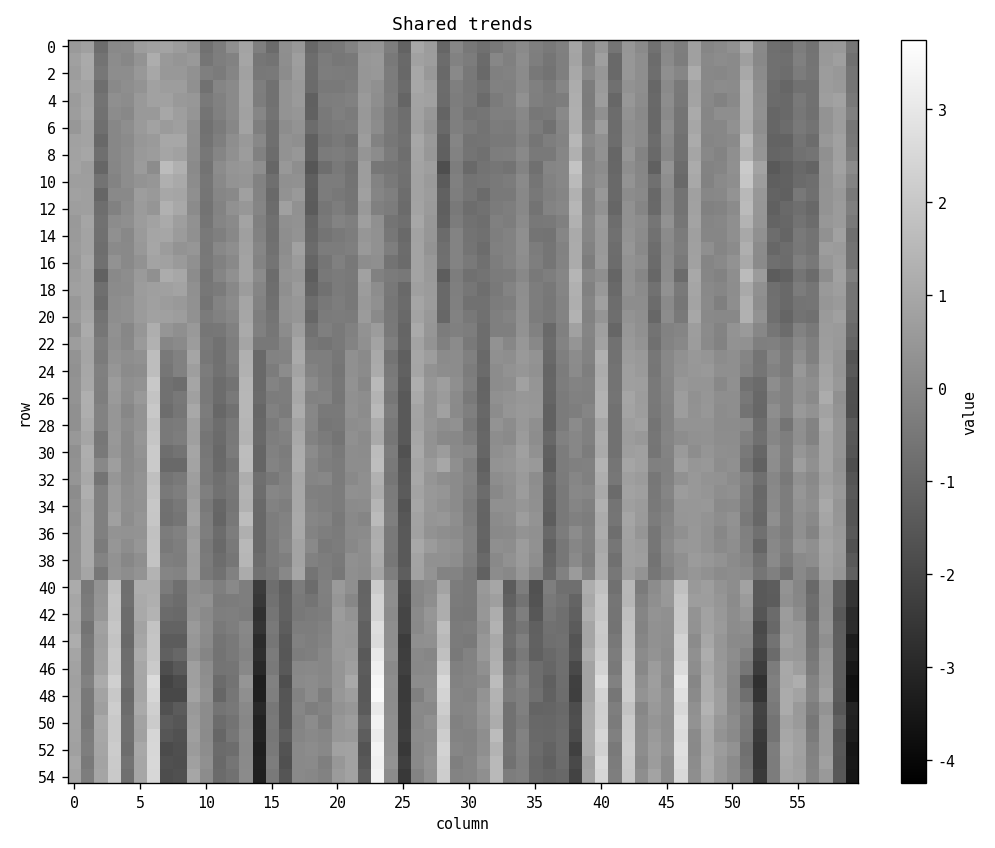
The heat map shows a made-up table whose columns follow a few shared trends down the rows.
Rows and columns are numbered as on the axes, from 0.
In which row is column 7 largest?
9
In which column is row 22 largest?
6
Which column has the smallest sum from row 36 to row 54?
59
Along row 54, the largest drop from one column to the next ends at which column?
7
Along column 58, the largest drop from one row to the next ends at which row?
40
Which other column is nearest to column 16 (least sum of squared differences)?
22
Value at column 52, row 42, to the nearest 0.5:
-1.5
